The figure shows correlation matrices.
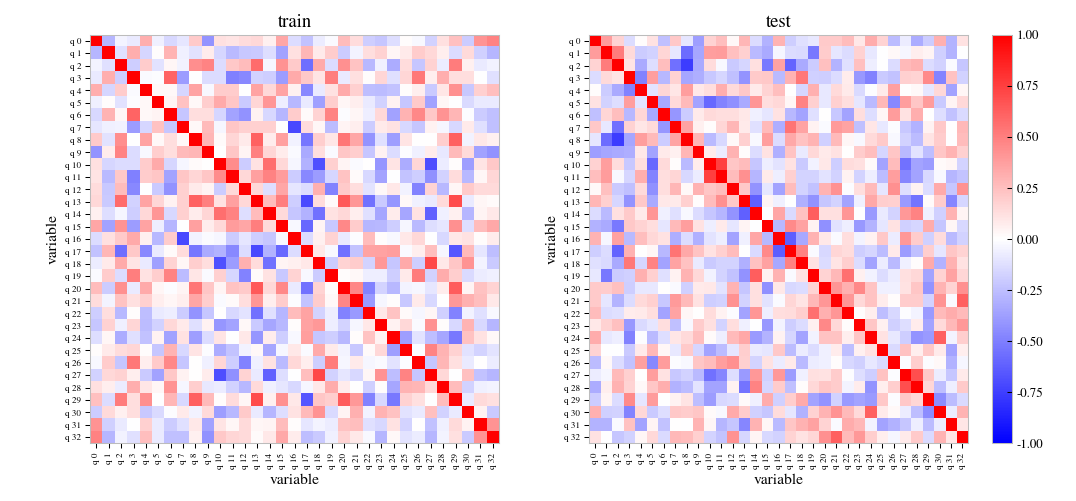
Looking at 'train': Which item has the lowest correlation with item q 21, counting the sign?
q 22
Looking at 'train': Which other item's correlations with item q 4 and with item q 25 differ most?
q 27
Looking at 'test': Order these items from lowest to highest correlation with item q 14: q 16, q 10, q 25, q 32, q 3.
q 10, q 25, q 32, q 3, q 16
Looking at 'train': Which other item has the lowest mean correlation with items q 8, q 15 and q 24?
q 17
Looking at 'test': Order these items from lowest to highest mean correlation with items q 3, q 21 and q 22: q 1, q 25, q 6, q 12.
q 6, q 25, q 1, q 12
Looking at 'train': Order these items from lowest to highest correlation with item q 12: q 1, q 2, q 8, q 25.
q 1, q 25, q 8, q 2
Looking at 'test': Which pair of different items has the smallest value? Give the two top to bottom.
q 2, q 8
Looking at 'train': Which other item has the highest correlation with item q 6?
q 3
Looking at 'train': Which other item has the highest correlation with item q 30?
q 18
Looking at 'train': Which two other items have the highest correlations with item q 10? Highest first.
q 14, q 11
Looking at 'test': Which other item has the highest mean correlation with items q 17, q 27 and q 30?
q 21
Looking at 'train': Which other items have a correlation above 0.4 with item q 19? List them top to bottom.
q 3, q 6, q 26
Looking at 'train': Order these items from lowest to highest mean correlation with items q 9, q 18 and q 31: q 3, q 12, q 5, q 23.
q 5, q 3, q 23, q 12
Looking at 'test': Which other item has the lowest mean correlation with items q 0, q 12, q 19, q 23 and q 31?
q 29
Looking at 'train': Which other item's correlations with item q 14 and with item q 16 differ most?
q 7
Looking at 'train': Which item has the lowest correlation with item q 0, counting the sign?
q 9
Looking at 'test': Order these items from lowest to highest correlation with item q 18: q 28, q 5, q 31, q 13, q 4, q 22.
q 13, q 4, q 28, q 22, q 31, q 5
